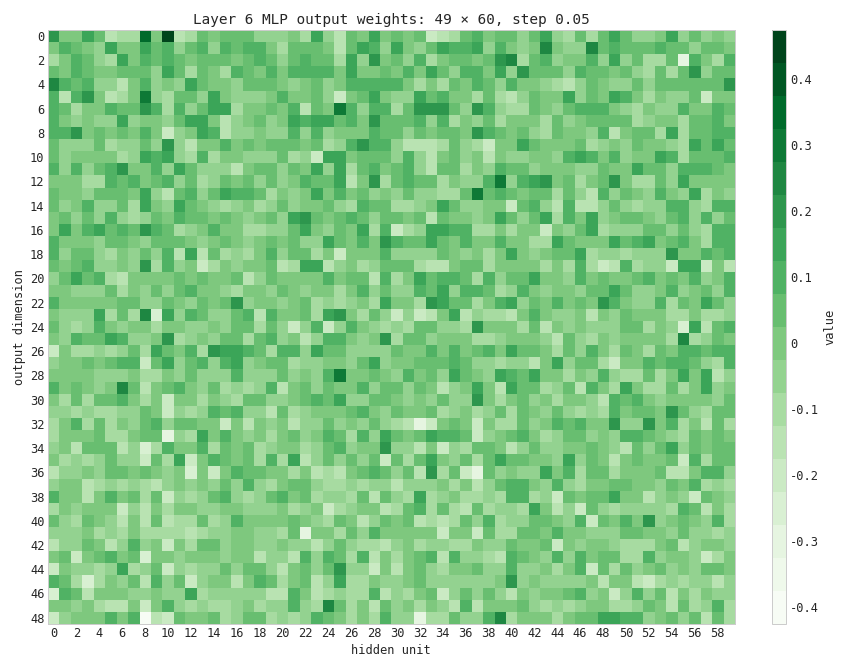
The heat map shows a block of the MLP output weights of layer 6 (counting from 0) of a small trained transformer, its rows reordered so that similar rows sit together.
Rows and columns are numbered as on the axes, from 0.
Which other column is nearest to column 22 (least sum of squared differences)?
1
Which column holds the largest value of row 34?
29
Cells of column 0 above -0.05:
33
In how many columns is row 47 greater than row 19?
23
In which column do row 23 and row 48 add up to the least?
32
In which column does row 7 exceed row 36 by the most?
12
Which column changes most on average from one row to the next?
37
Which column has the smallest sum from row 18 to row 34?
43
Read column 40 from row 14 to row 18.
-0.2 0.05 -0.1 0 0.15
